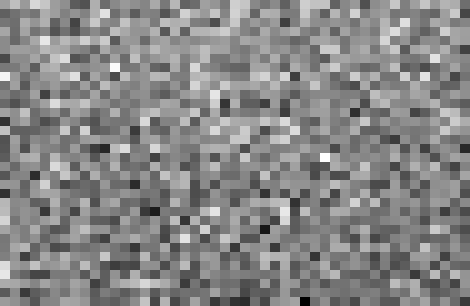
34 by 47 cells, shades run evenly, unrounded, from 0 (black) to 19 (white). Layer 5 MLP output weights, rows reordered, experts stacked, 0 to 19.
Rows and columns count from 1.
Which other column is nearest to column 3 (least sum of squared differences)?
35
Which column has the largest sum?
22
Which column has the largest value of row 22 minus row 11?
5
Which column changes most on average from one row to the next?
1
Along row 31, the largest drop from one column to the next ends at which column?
2
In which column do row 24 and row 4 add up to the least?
8
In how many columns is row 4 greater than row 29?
27
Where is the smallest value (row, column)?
34, 31
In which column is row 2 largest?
11
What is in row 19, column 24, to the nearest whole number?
9
